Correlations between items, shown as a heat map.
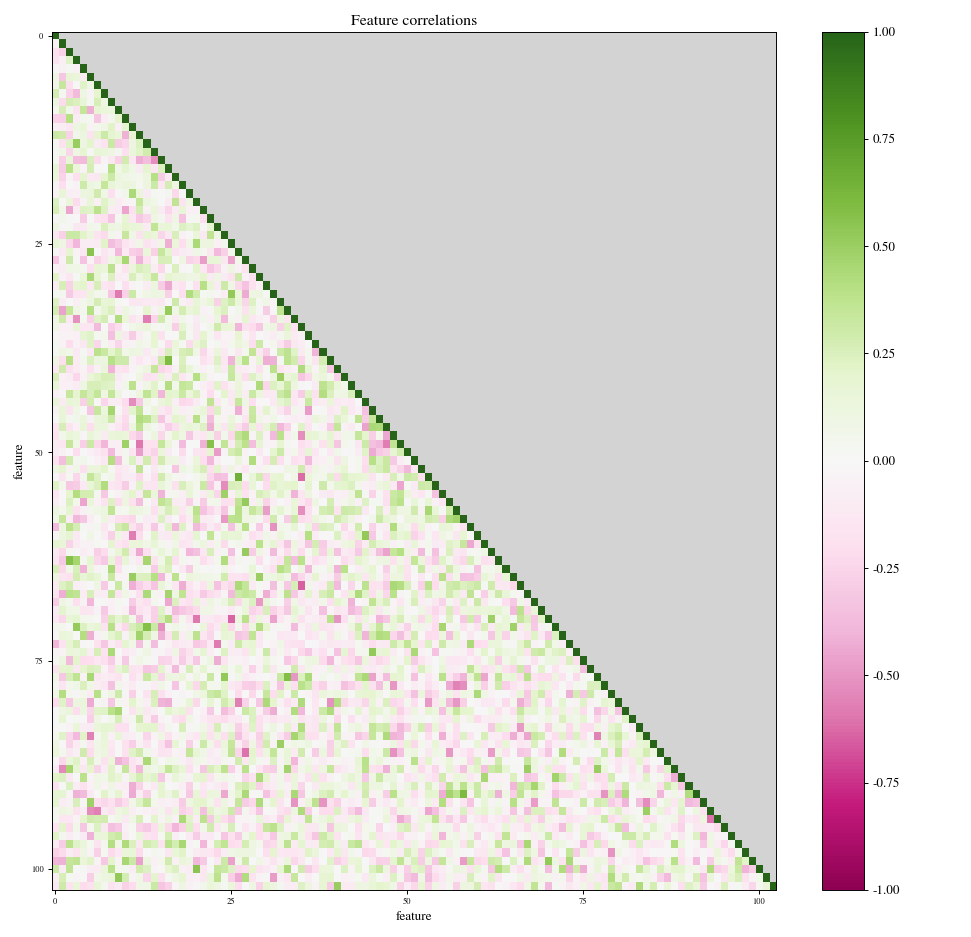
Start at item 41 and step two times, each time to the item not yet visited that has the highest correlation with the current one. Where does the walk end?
85
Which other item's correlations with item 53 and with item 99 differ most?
58
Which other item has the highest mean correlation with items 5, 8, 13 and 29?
71
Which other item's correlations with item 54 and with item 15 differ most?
49
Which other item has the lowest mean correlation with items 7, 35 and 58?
99
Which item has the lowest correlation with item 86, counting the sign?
27
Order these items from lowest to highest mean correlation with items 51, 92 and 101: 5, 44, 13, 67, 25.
25, 44, 67, 5, 13
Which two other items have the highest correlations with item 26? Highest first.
53, 5
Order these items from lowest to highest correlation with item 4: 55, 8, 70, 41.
41, 70, 8, 55
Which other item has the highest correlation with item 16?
39
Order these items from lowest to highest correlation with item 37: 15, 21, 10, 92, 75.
10, 15, 75, 21, 92
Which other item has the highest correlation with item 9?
101
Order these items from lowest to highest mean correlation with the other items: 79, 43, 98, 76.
98, 76, 79, 43
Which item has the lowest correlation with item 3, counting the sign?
34
